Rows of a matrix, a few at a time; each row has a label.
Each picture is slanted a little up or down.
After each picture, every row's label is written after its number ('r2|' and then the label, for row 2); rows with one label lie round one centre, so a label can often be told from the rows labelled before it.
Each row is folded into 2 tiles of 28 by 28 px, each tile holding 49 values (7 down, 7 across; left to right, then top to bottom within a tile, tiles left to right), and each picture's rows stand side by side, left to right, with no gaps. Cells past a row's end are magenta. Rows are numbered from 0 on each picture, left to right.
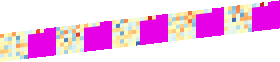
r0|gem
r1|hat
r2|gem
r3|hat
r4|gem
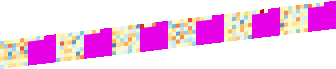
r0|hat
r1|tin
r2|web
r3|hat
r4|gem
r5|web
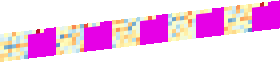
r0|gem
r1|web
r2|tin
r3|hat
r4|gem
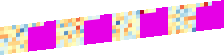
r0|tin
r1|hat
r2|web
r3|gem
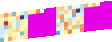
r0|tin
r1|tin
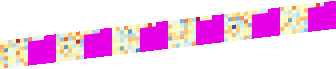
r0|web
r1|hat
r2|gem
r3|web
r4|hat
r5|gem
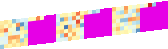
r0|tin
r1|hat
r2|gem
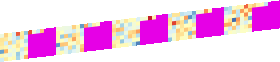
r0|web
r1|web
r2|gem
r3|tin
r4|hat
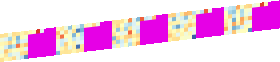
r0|gem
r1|tin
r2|web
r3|gem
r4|gem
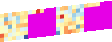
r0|gem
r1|tin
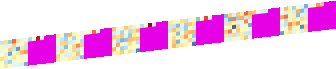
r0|gem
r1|gem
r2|gem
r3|gem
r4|hat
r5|tin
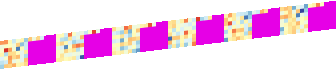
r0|tin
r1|gem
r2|gem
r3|web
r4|tin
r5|tin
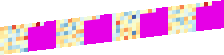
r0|gem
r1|gem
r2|tin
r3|gem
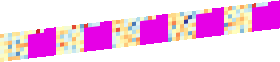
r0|gem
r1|web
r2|tin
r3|tin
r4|web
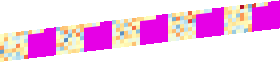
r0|web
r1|hat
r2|hat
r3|hat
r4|web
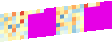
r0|hat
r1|web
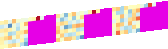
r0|gem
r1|gem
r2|gem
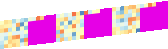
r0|tin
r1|web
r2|gem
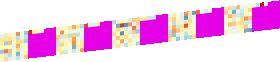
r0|web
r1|web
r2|hat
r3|web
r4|gem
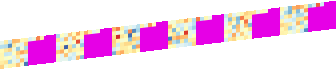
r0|gem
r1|hat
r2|tin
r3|web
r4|hat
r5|gem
